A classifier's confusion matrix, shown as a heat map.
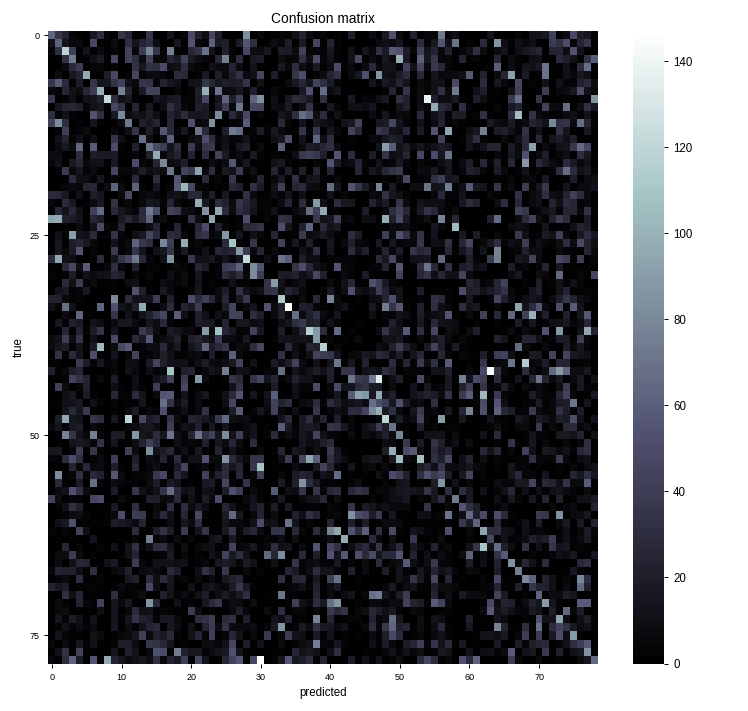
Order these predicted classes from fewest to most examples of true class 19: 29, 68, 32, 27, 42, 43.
42, 32, 27, 29, 68, 43
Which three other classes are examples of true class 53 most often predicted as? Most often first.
50, 37, 25
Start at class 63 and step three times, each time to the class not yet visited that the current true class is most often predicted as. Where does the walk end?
21
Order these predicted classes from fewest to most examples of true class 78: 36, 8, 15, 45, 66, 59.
45, 36, 15, 66, 59, 8
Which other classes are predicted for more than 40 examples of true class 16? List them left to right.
12, 26, 40, 68
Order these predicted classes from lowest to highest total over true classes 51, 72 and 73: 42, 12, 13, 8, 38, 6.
8, 6, 42, 13, 12, 38
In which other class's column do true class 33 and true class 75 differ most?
9
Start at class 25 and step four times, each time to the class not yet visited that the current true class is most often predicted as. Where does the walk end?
57
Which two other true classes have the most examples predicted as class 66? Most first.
5, 41
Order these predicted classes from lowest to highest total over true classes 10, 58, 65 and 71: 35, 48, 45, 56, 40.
45, 48, 35, 56, 40
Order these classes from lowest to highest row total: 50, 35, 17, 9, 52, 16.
16, 52, 17, 9, 35, 50
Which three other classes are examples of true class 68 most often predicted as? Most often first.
76, 41, 69
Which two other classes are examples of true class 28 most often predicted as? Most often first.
1, 17
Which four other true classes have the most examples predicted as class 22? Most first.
7, 37, 2, 39
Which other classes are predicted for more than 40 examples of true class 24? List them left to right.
7, 22, 33, 37, 58
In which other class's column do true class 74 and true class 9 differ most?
55
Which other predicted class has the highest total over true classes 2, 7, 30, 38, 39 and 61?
22
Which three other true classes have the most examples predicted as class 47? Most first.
43, 45, 5
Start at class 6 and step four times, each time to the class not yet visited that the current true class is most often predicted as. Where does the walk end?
41
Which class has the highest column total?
38
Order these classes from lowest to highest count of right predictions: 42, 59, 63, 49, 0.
42, 63, 59, 0, 49
